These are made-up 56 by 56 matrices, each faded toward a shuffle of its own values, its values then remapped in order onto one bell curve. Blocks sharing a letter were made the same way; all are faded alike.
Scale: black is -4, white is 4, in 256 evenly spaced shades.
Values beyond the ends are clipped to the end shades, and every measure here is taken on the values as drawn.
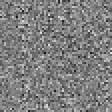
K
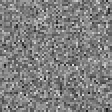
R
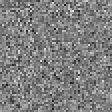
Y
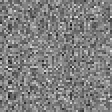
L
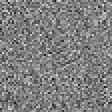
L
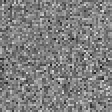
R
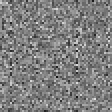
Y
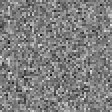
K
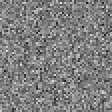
K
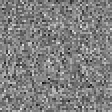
Y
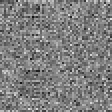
L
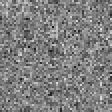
Y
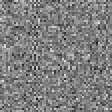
L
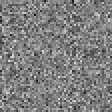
Y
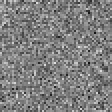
R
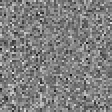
K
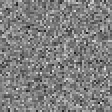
R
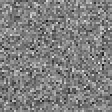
R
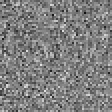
Y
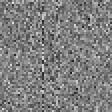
K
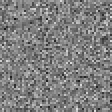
Y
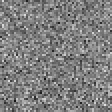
R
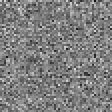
L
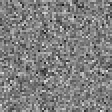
R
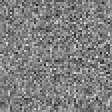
Y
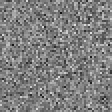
R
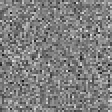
Y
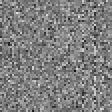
K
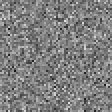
Y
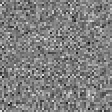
L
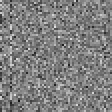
K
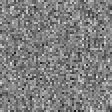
R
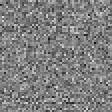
L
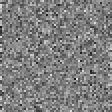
K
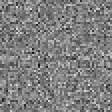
L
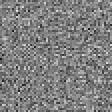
L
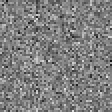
K
